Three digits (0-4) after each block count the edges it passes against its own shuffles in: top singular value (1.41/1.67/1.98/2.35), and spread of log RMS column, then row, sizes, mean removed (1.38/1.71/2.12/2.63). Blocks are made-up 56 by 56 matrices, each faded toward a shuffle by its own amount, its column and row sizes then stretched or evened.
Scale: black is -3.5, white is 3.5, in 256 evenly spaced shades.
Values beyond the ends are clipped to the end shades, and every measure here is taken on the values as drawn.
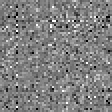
2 3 2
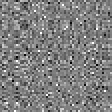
4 2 0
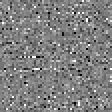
0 1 2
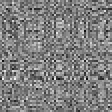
4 0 3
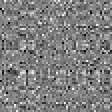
4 0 2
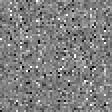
0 3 0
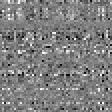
3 1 4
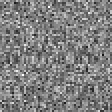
3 1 0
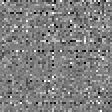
1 2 4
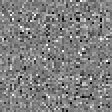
2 2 2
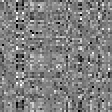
4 4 0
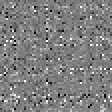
1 3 3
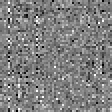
2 3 0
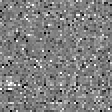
2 0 2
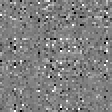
0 3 2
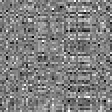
4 3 2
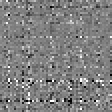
1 3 4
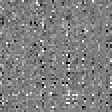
1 4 2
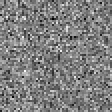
1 0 0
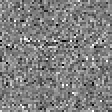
0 0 3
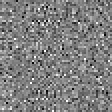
3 1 0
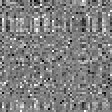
4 2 1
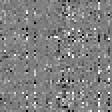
1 4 3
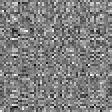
4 2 3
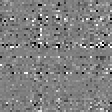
2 3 4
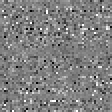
0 1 3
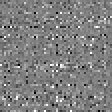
2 2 4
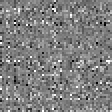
0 4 3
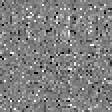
2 1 2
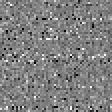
1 1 3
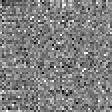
3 0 1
